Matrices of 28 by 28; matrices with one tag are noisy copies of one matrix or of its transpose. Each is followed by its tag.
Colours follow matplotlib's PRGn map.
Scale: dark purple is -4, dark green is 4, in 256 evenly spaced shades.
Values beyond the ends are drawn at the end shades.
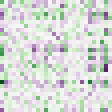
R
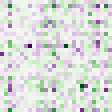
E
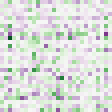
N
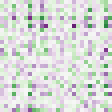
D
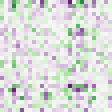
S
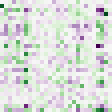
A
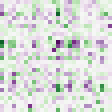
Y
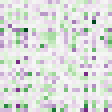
D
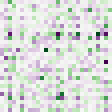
N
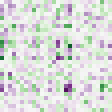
Y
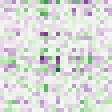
Y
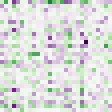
R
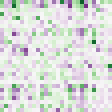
S
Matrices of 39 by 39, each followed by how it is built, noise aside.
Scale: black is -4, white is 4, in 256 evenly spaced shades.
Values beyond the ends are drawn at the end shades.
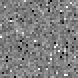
sparse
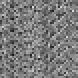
repeating rows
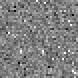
sparse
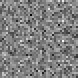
repeating rows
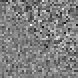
upper triangular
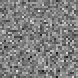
noise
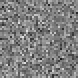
noise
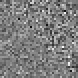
upper triangular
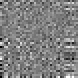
low rank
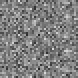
repeating rows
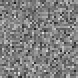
noise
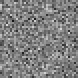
repeating rows
